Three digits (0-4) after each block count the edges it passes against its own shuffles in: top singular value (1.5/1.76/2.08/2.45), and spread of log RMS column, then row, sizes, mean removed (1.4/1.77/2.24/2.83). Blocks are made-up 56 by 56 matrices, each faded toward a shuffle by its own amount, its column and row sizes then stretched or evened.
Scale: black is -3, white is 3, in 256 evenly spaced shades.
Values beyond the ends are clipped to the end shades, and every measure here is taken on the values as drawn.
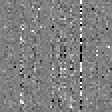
3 3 0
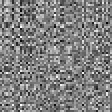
4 3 1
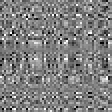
4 3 4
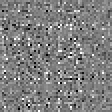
1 3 3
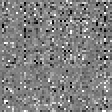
2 3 2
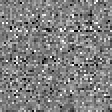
2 1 3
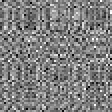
4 0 1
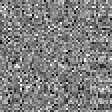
3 0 0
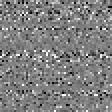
2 0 4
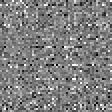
1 1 3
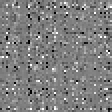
0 4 3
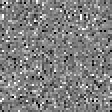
0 1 0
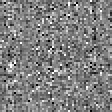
0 3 0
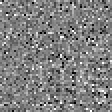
1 1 0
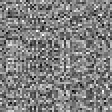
3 0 0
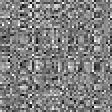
4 3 1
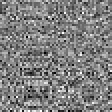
3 0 3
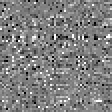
3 0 2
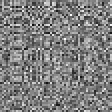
4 0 3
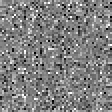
0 1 1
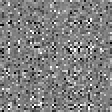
3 3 2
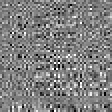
4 3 4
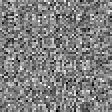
3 1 1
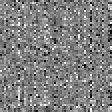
3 3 1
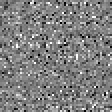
1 0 3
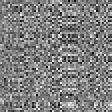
4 3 2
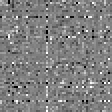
1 2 4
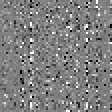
2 4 0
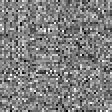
2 0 1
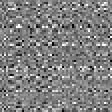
4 1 4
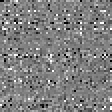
1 2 4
